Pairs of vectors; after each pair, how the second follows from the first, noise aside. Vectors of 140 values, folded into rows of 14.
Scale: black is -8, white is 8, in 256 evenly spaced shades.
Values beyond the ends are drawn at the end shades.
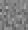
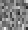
wrapped around, scaled up.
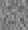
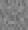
negated, shrunk.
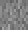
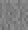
negated, shrunk.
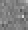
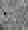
reversed, negated.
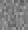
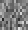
wrapped around, scaled up.
